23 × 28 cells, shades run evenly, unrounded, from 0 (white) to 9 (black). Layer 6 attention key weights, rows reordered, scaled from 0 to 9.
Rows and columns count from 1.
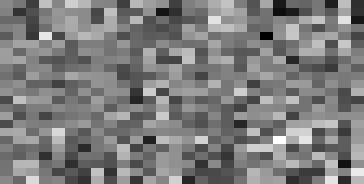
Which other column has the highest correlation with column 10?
28
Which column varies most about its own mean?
23
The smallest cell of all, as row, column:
18, 22
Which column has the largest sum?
11
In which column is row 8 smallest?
15
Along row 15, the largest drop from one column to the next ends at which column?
13
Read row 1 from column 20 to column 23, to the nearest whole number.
6 3 8 5
